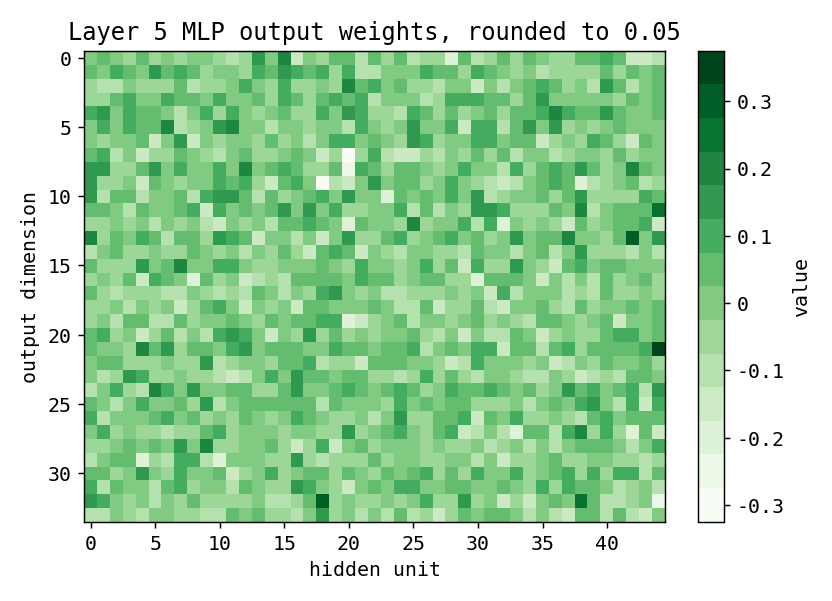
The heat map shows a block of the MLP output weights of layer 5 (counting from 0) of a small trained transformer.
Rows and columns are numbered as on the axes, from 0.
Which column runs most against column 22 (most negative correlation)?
18
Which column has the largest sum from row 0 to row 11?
15
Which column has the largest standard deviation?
20
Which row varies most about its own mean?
32
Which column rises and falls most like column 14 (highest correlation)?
4
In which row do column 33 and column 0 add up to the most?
13
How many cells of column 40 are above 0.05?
5
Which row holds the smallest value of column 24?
7
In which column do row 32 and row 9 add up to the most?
0
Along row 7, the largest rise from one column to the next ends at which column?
21
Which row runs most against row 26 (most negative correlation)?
14
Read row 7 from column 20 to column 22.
-0.3 -0.05 0.1
